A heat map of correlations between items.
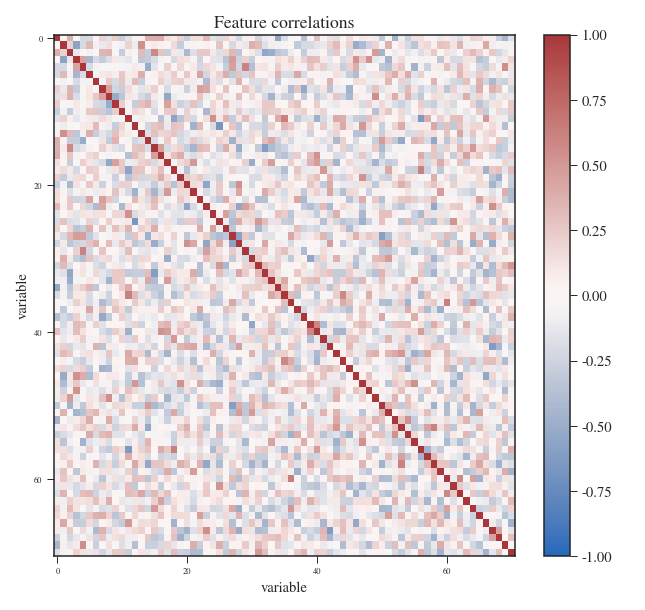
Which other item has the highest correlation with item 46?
3
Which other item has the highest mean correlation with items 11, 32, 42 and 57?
28
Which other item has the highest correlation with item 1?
13
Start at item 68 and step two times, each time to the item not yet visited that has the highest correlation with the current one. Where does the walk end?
23
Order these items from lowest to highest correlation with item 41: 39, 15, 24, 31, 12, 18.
39, 31, 15, 24, 12, 18
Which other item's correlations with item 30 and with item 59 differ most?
17
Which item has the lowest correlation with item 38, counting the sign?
7
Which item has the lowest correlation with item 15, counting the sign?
32
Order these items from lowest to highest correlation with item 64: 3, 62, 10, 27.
10, 3, 62, 27
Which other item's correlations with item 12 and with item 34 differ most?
25
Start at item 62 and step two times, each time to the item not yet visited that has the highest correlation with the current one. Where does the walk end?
36
